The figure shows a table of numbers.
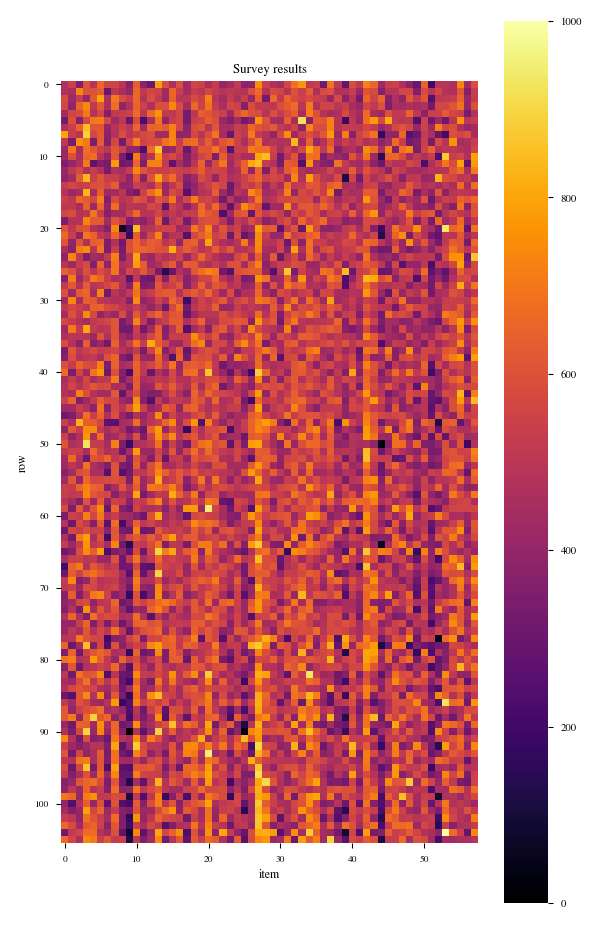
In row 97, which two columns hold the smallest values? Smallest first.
9, 23
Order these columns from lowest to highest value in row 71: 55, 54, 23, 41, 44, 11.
11, 23, 41, 54, 44, 55
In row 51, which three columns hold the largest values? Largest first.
42, 10, 57
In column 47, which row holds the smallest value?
25
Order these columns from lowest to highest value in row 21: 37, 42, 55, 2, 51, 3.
51, 2, 42, 37, 55, 3
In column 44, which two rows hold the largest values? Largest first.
65, 2
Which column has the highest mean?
27
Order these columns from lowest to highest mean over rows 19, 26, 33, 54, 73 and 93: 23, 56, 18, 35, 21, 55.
23, 56, 35, 21, 18, 55
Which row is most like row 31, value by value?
14
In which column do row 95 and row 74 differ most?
3
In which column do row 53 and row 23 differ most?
15
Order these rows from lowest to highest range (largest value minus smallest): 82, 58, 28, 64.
58, 28, 82, 64
